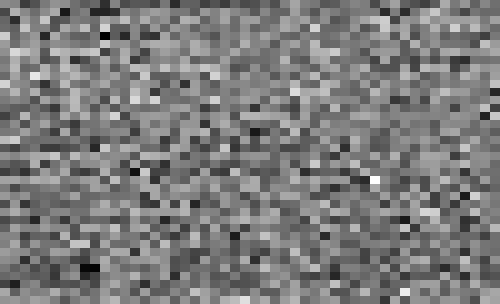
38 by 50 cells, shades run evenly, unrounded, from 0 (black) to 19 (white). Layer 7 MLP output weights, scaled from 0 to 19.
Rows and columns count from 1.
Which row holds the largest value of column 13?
3
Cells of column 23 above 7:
32
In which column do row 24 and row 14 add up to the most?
19
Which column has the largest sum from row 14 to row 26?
11
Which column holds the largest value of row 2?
44
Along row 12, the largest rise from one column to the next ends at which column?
30
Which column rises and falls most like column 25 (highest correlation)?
42
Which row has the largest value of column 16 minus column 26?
17
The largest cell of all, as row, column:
23, 38
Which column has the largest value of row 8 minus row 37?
2
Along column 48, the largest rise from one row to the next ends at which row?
25
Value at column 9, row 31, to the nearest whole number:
15
